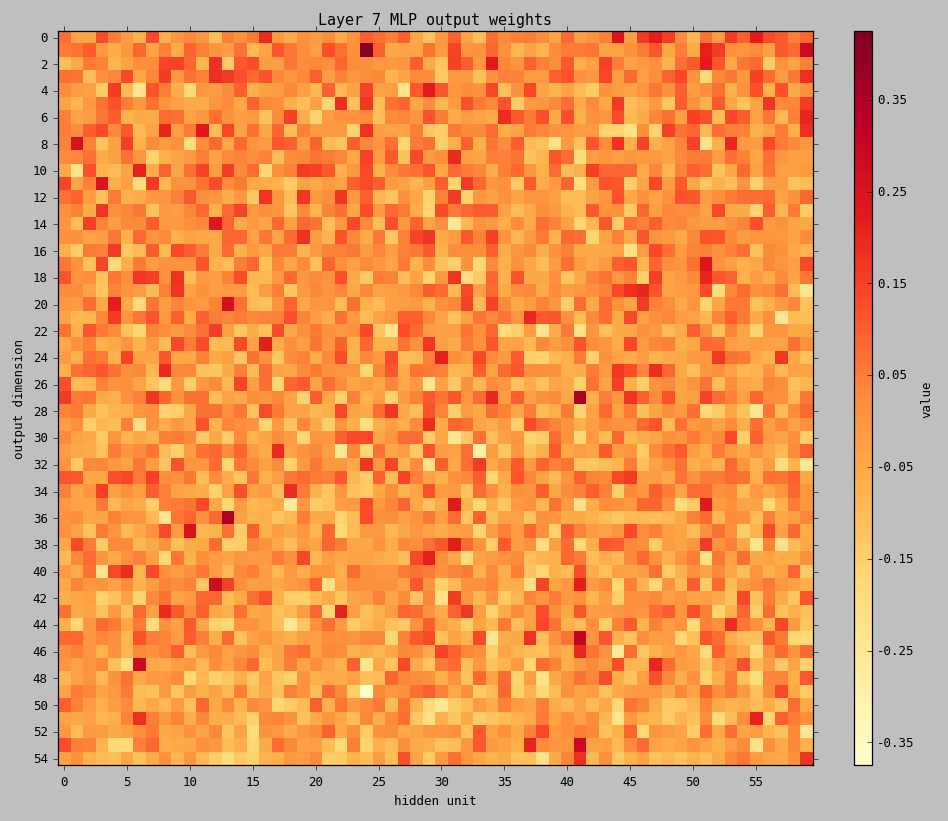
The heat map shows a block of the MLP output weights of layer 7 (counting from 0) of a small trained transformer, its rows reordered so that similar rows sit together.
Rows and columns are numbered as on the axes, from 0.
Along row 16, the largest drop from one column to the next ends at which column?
5
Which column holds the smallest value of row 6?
20
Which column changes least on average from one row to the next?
49
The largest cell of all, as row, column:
1, 24
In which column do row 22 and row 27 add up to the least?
26
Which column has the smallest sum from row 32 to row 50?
55
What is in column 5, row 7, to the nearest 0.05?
0.1
